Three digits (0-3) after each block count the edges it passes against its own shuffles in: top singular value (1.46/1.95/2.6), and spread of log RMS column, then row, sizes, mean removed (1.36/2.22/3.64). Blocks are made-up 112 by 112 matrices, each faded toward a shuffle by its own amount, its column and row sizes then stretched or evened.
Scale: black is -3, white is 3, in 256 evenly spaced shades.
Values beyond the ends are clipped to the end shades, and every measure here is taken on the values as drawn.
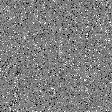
1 1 0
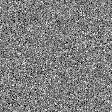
0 1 0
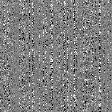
1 3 0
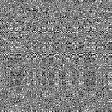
3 0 2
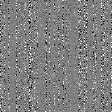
0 3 0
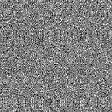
2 1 0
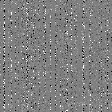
1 3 0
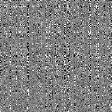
2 3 2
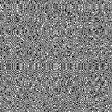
3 1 0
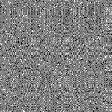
3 1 0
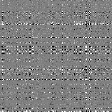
3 2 3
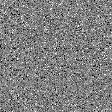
1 1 1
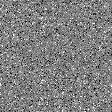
0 1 0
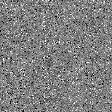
0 1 1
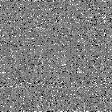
0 1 2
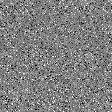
1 0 1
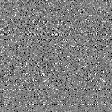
2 0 2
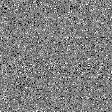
0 0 2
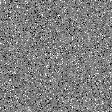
1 1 0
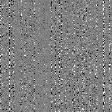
2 3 0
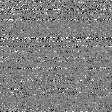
0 0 3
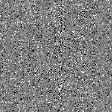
0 2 0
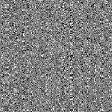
2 2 0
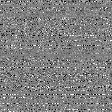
1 0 3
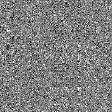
1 2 1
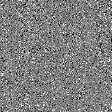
0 2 1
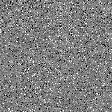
1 1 0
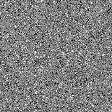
1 1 0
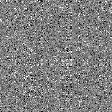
2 2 1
